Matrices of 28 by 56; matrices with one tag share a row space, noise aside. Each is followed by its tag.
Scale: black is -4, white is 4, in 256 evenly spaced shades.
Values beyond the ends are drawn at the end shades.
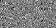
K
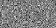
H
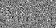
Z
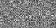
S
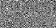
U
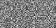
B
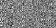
K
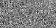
K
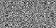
U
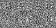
Z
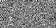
K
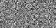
B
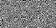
H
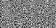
H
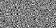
B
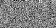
S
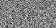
U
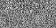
Z
